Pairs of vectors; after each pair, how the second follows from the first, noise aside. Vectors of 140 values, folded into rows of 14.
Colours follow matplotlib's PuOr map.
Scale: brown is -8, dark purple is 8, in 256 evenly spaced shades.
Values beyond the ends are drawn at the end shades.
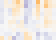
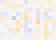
wrapped around, shrunk.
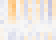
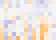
reversed.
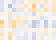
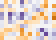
reversed, scaled up.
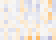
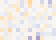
negated, partly zeroed.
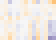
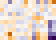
scaled up.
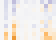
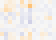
wrapped around, shrunk.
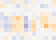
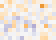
sign-scrambled.
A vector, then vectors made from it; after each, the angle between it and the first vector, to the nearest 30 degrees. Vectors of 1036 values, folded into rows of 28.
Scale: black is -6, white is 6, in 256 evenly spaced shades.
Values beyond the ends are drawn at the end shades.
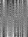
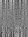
120 degrees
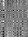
60 degrees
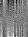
30 degrees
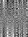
30 degrees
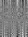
90 degrees
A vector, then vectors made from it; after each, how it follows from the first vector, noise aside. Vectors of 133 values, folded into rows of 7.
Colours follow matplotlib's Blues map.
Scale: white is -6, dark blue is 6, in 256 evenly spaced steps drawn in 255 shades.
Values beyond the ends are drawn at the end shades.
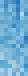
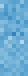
wrapped around, negated, partly zeroed.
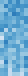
reversed, negated.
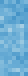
wrapped around, negated, shrunk.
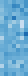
wrapped around, negated, partly zeroed.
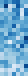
scaled up.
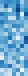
scaled up.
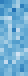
wrapped around, negated.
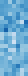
wrapped around, negated.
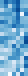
scaled up.
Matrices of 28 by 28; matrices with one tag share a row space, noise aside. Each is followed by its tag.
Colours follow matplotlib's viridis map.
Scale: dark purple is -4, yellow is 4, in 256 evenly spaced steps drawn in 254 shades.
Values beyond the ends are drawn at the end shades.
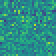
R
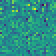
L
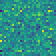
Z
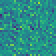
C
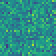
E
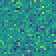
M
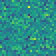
L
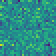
Z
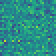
Z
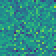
M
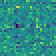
M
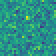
M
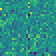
L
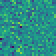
C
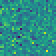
C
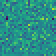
E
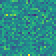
L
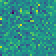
C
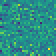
C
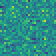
L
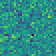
C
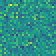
R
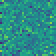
Z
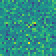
E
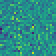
C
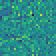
C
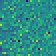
C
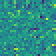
M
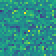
M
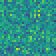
M
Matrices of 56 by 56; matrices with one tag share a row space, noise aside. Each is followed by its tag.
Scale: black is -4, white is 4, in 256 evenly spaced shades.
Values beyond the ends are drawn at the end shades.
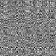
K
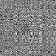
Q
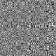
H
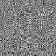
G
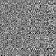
H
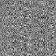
G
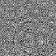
G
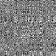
Q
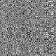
H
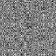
G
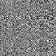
H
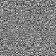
K
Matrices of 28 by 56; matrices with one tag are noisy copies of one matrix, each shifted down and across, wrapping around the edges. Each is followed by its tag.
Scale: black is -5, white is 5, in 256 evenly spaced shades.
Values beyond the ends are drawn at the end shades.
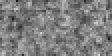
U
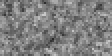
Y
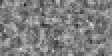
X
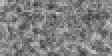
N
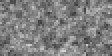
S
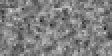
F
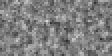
X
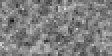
S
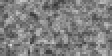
U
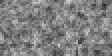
U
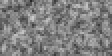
Y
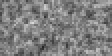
Y
